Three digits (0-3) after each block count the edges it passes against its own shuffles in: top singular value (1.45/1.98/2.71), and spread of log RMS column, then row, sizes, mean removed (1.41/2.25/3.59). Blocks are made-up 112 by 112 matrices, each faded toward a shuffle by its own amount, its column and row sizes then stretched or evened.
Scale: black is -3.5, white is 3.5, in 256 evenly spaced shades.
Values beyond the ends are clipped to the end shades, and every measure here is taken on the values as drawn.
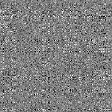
2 2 2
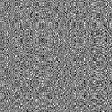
3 2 0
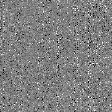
1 2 0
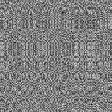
3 0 1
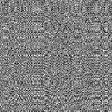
3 1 2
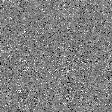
0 1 1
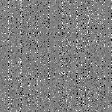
1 3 1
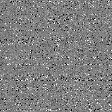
1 1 2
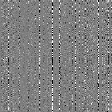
3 3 0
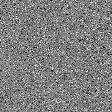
0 0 1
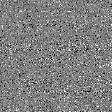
0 1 2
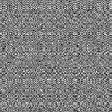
3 1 2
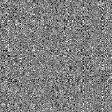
2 2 1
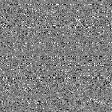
2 0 2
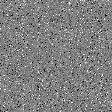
0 1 0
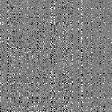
2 3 2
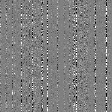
2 3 0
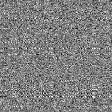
2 0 2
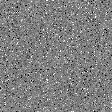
0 1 0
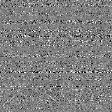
0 1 3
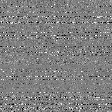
0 0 3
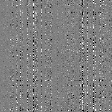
1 3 1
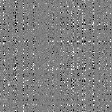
2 3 2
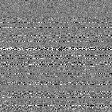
2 0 3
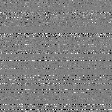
1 1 3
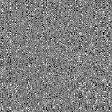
2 2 0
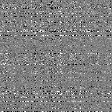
0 2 3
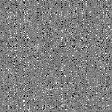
2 2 1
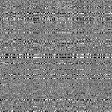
3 1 3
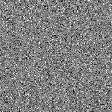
1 0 0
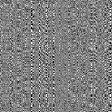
3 3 0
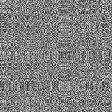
3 2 1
